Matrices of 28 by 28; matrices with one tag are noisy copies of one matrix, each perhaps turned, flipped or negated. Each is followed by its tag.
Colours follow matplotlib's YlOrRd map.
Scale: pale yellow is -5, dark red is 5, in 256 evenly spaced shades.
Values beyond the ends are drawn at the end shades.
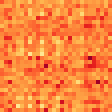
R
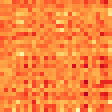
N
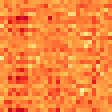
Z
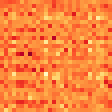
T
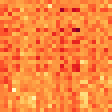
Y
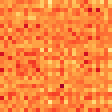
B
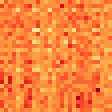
Y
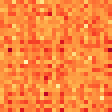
B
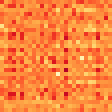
T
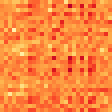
R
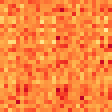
R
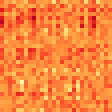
Z
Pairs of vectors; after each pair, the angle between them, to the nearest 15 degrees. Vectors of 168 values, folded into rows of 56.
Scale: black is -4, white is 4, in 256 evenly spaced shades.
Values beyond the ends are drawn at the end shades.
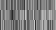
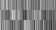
135 degrees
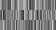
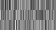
60 degrees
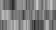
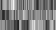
150 degrees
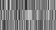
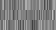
120 degrees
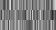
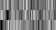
120 degrees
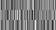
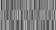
30 degrees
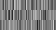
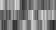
90 degrees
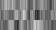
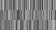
105 degrees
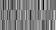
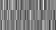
165 degrees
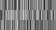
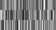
150 degrees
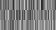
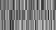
30 degrees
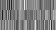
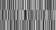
45 degrees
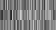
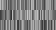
45 degrees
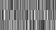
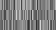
120 degrees
